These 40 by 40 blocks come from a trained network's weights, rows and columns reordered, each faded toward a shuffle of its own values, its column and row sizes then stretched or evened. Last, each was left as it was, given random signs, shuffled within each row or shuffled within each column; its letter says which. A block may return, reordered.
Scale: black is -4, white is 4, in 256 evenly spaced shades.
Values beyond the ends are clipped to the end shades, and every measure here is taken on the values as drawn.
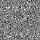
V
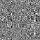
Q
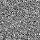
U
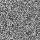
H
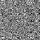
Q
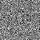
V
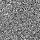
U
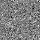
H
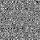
Q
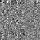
Q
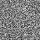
V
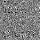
V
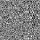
Q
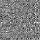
Q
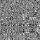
Q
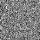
H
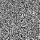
H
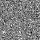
H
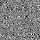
U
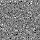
U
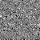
U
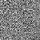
Q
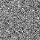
V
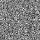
U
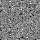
H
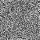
H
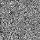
V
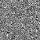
H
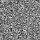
V
